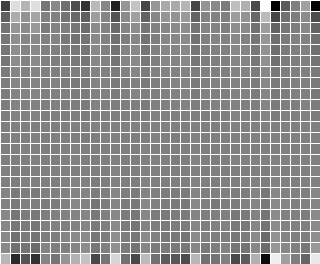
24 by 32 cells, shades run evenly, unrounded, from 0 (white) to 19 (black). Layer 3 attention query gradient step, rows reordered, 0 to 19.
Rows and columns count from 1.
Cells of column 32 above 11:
3
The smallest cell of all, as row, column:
1, 27
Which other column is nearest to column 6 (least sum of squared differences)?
22
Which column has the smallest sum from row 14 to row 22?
28
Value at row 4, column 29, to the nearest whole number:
10
